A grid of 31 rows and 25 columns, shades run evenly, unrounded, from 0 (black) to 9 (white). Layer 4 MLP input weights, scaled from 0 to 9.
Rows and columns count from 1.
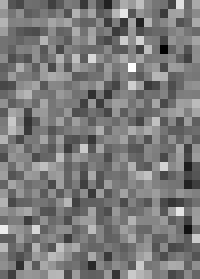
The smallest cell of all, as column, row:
21, 6
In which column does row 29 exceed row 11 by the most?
12
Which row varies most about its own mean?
1
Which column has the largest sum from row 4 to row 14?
17
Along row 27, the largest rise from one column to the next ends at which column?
25
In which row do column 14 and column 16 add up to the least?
3
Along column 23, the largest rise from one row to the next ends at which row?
24
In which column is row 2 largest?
16
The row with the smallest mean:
23
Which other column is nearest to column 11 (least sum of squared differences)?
13
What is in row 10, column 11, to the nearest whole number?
5
